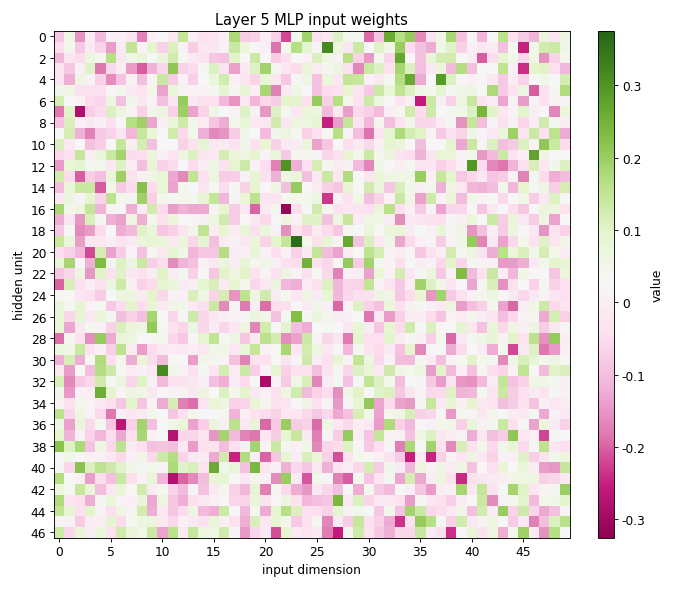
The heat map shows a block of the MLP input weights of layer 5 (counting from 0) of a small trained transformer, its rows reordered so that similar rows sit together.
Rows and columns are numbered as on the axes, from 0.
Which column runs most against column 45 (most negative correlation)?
26
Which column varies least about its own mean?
14
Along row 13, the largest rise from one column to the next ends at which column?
13
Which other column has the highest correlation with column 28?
23
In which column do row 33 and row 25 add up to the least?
27
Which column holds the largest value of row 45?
35
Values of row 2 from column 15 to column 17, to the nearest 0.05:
-0.1 -0.1 0.1
